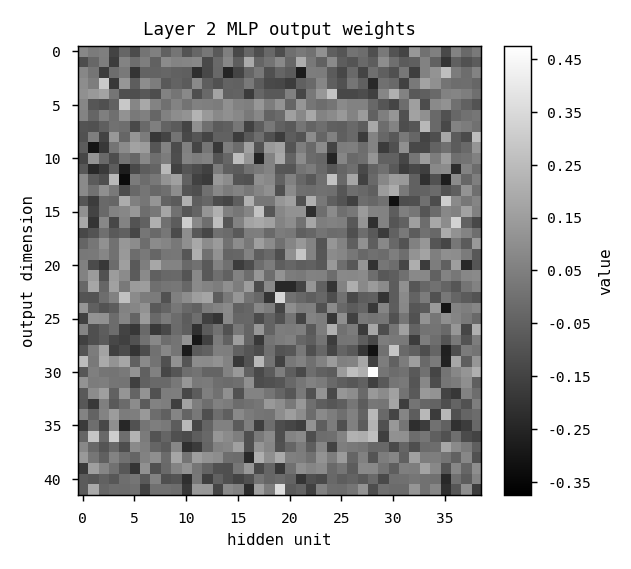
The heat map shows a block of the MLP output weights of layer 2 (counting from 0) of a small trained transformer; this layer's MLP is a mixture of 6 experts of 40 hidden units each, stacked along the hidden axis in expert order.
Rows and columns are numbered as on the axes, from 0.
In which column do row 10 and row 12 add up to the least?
4
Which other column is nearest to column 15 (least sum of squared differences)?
25
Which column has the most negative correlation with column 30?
35
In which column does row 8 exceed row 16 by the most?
38
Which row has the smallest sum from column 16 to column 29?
28
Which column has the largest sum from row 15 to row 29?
36
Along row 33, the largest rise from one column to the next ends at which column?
10
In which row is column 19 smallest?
22
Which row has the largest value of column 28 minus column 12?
30
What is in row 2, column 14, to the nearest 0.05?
-0.25
